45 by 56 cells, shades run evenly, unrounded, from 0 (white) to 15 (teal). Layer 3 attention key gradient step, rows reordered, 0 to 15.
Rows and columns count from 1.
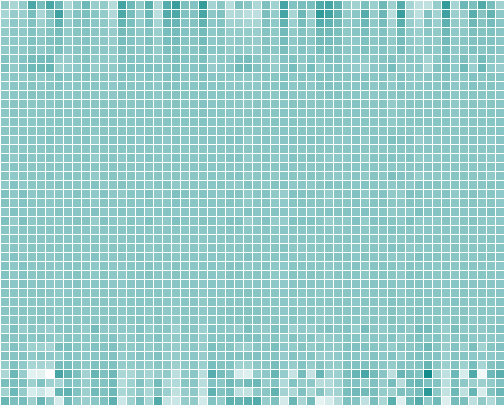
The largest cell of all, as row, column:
42, 48
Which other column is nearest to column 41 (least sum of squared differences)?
53
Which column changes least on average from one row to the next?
22
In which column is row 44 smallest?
6
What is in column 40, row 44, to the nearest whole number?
9
